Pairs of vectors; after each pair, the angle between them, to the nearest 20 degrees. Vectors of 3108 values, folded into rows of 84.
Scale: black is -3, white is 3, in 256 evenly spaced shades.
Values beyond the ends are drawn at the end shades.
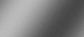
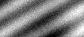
80 degrees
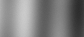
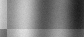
20 degrees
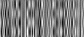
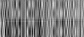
20 degrees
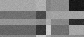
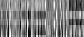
60 degrees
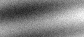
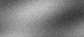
140 degrees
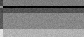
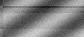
80 degrees
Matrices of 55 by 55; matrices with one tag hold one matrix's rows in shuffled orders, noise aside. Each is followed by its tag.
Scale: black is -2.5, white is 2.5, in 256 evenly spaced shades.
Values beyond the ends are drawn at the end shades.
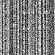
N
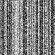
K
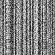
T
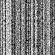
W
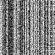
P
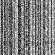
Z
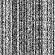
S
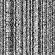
T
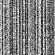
N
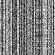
S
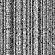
T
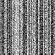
K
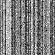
W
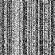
K
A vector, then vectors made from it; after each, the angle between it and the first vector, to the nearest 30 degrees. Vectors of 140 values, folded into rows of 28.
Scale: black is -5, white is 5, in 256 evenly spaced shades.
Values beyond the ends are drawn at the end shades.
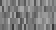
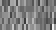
150 degrees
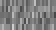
120 degrees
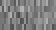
30 degrees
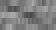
90 degrees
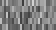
90 degrees
